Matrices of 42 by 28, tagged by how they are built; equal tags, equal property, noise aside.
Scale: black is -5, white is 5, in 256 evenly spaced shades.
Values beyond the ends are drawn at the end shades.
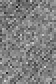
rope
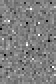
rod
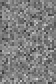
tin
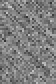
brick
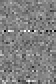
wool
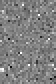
rod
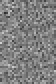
tin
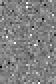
rod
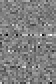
wool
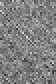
brick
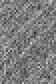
rope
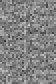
tin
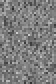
tin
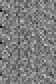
tin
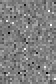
rod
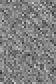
brick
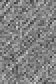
rope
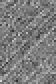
rope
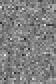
wool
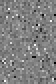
rod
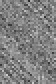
brick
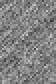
rope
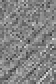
rope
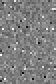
rod
